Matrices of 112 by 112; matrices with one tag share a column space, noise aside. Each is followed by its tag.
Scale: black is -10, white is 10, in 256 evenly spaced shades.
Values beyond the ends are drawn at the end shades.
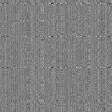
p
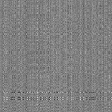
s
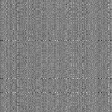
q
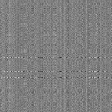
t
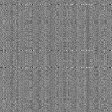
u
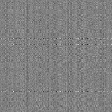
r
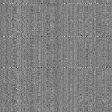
p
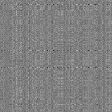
u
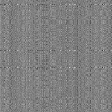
u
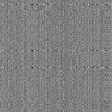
u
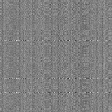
q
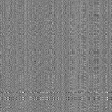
s
